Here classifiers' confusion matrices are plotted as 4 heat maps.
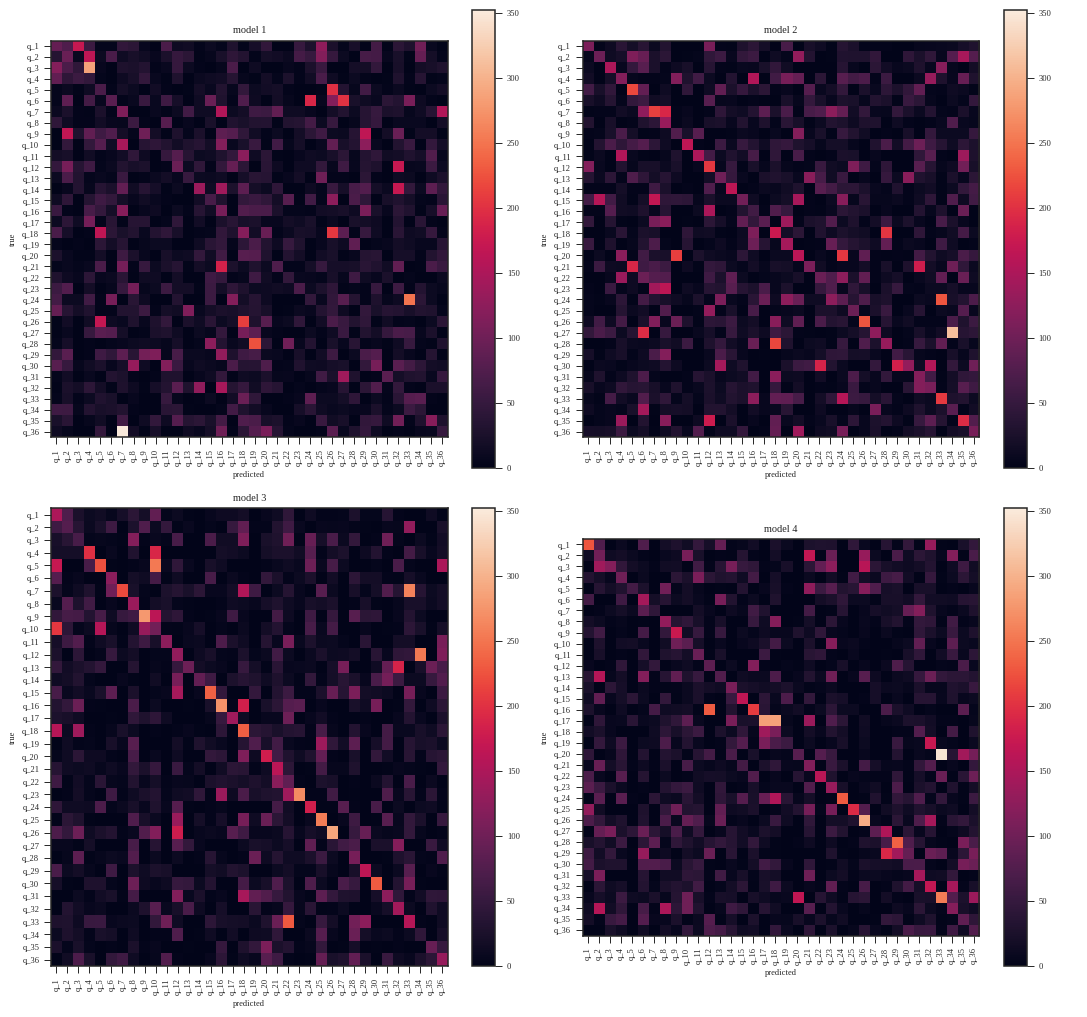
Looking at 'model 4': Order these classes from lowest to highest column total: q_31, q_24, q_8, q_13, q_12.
q_24, q_12, q_13, q_8, q_31
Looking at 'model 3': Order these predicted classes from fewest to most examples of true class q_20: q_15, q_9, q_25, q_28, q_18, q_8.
q_9, q_28, q_15, q_8, q_25, q_18
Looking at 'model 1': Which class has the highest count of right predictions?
q_14
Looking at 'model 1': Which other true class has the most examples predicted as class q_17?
q_24
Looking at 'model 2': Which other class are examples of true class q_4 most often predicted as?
q_16
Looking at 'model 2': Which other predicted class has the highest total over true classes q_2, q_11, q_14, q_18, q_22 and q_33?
q_35
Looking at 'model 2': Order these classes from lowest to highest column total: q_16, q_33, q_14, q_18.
q_14, q_33, q_16, q_18
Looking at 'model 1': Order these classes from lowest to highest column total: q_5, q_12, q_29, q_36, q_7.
q_36, q_12, q_5, q_29, q_7
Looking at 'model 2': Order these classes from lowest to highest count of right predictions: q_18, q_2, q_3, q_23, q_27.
q_23, q_2, q_27, q_3, q_18
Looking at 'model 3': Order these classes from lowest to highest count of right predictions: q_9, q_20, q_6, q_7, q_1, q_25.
q_6, q_1, q_20, q_7, q_25, q_9
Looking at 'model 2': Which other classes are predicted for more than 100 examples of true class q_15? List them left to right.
q_2, q_7, q_20, q_24
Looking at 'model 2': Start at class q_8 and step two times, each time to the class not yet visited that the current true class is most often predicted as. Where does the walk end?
q_6
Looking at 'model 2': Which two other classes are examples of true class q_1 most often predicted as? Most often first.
q_12, q_19
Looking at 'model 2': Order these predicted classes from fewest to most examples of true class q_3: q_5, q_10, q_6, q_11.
q_11, q_10, q_5, q_6
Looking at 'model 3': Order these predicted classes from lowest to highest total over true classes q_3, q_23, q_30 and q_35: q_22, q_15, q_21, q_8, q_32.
q_32, q_15, q_21, q_8, q_22
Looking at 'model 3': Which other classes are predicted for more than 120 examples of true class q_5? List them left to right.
q_1, q_10, q_36
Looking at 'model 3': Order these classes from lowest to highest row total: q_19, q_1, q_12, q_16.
q_1, q_19, q_12, q_16
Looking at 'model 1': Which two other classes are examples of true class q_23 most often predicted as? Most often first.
q_8, q_2
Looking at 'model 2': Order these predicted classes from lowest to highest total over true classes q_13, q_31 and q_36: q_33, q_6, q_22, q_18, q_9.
q_33, q_9, q_22, q_6, q_18
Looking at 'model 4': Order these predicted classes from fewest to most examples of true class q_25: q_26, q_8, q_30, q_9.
q_30, q_8, q_26, q_9
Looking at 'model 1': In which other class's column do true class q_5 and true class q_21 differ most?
q_26
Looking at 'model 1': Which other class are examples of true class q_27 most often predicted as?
q_18
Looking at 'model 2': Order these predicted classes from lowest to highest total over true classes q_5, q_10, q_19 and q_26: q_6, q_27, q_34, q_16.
q_27, q_34, q_16, q_6
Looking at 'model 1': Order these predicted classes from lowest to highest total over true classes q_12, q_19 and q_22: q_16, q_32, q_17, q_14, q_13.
q_13, q_14, q_17, q_16, q_32
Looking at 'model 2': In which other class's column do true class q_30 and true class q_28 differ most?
q_18
